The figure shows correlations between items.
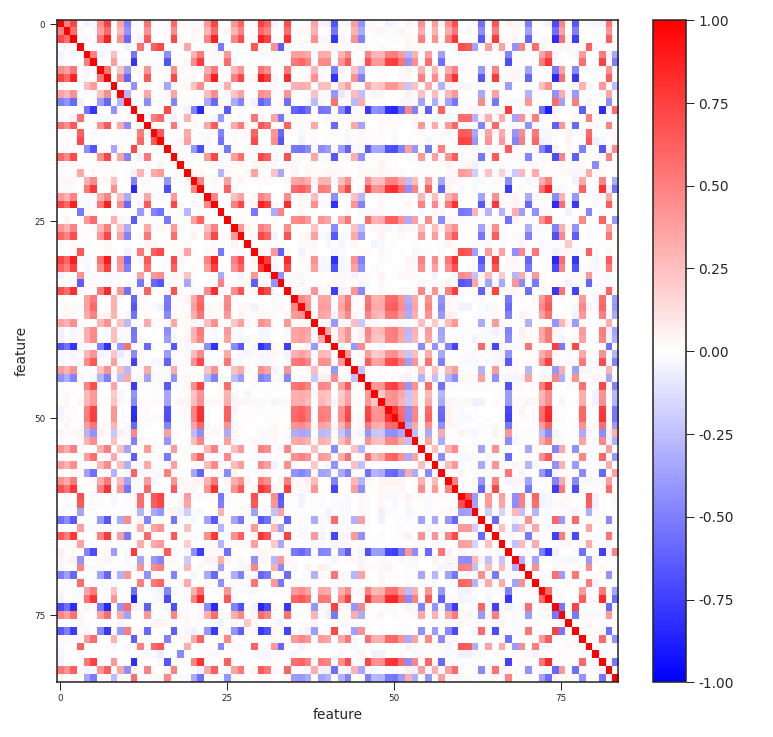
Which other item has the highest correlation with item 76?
28
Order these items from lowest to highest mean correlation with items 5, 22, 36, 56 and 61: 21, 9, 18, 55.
18, 9, 55, 21
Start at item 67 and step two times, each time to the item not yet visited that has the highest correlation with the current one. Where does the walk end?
16
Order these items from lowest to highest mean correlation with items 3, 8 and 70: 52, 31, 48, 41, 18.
31, 52, 18, 48, 41
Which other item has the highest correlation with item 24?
33
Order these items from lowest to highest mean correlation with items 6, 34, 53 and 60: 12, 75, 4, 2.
4, 12, 75, 2
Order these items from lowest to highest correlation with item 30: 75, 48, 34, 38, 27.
48, 38, 75, 27, 34
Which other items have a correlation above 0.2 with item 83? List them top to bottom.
11, 16, 52, 57, 67
